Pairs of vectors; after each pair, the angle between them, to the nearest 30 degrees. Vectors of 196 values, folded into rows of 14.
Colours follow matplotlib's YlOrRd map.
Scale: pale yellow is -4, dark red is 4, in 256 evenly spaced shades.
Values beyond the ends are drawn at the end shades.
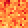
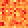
60 degrees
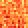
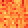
150 degrees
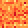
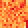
90 degrees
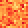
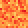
90 degrees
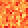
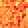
150 degrees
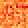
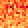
30 degrees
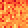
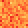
90 degrees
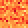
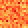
30 degrees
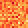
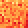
120 degrees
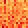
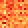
120 degrees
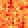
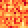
150 degrees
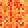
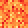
150 degrees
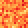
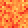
150 degrees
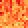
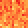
30 degrees
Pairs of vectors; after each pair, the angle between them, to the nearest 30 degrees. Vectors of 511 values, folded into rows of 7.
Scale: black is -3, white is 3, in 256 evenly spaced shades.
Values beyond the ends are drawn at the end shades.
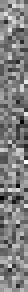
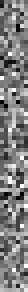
60 degrees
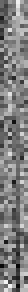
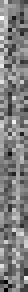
150 degrees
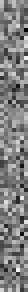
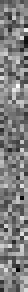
150 degrees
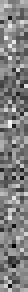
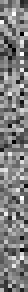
120 degrees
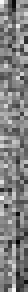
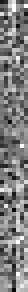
150 degrees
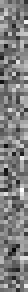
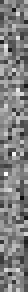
120 degrees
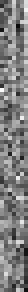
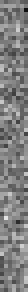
120 degrees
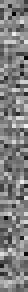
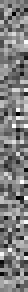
30 degrees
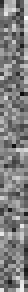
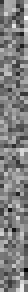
30 degrees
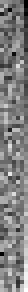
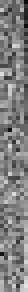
30 degrees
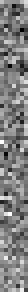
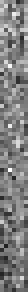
120 degrees
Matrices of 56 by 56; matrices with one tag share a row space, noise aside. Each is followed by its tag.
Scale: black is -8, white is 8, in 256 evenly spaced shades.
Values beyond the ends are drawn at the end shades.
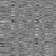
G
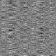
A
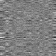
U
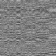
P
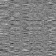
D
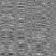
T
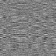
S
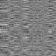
D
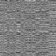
P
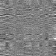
U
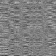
D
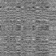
P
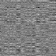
P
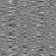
A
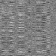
T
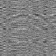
S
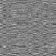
S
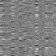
G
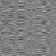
T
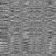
D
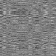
S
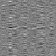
A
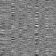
G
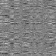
D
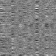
G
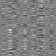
A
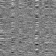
G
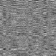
S
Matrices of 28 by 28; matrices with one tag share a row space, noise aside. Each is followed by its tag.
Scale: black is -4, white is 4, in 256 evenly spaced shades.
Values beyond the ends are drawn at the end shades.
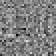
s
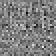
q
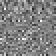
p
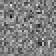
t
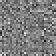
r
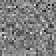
s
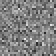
q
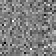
r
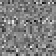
s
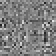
r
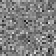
s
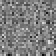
s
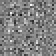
t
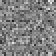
s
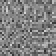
r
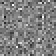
t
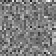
r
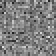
s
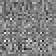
p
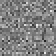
q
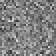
s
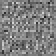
q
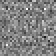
q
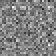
s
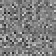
p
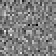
p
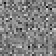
p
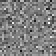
r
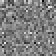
s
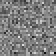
q
